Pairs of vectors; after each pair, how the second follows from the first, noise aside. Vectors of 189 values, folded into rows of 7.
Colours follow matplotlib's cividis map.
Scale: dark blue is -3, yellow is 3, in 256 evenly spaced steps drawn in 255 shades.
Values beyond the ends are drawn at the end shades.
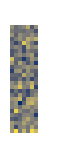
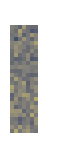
wrapped around, negated, shrunk.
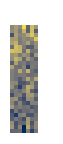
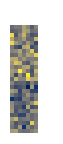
wrapped around, negated.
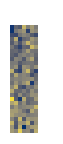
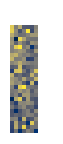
negated.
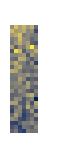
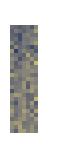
negated, shrunk.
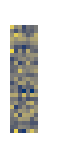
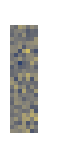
wrapped around, negated, shrunk.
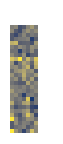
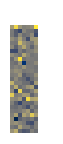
reversed, partly zeroed.
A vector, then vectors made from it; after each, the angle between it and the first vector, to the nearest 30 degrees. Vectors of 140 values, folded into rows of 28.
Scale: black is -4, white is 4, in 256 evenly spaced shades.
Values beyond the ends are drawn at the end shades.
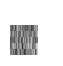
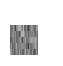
90 degrees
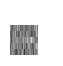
60 degrees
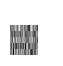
90 degrees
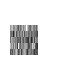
120 degrees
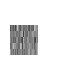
60 degrees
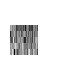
90 degrees
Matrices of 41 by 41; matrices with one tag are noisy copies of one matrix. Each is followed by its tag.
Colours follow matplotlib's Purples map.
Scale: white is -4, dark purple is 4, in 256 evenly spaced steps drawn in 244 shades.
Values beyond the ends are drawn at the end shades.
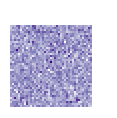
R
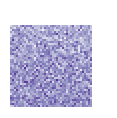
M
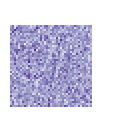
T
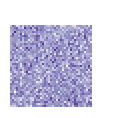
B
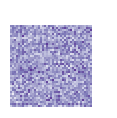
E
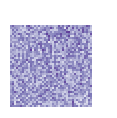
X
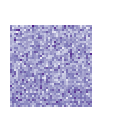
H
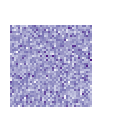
R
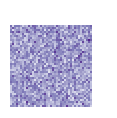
R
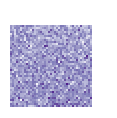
M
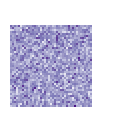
R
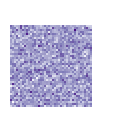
E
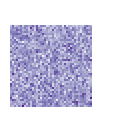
B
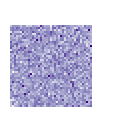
T
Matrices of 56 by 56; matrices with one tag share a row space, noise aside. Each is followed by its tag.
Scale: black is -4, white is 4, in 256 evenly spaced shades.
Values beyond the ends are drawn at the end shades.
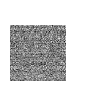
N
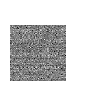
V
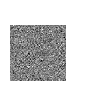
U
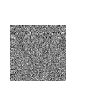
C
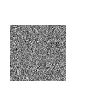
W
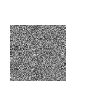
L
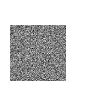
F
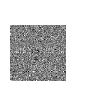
L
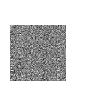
C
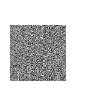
F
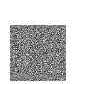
W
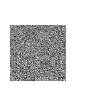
U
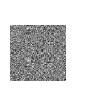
F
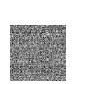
V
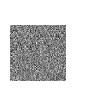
W
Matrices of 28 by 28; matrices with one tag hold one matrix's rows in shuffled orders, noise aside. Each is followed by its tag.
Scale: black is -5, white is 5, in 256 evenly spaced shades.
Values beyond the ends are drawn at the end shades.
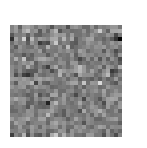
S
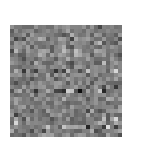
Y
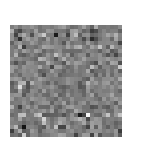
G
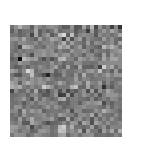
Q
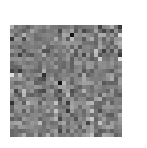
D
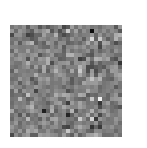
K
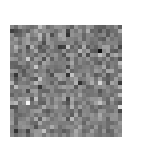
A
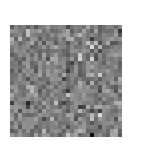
K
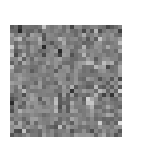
D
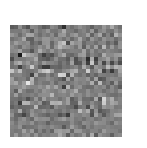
Q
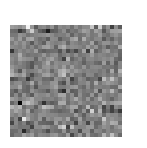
Q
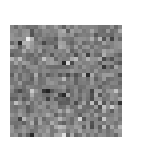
Q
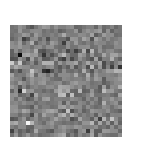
Q
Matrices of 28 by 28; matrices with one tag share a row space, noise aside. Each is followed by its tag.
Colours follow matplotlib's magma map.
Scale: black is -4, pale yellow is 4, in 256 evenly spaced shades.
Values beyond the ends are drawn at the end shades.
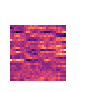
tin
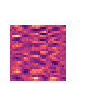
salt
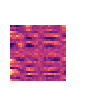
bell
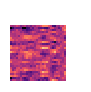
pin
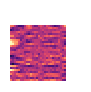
bell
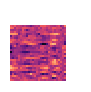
pin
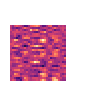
salt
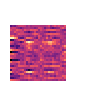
bell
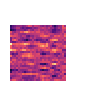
pin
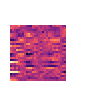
bell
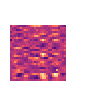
salt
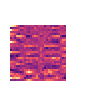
bell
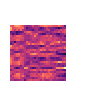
tin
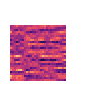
tin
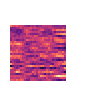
tin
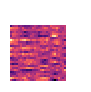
pin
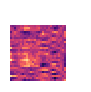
pin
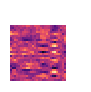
pin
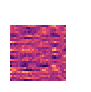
pin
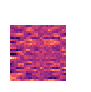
bell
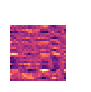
pin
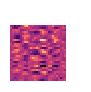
salt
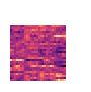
tin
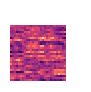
tin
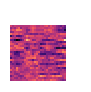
tin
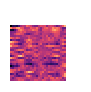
bell
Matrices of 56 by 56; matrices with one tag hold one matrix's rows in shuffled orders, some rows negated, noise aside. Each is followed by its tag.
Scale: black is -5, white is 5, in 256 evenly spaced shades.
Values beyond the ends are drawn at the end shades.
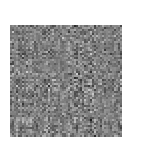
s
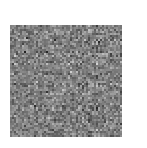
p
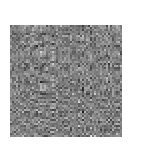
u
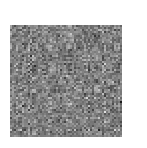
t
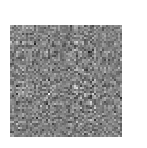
s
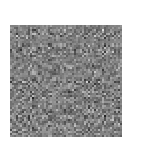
t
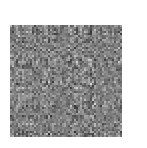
s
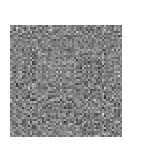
t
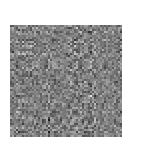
s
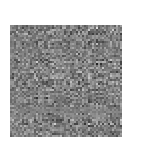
p
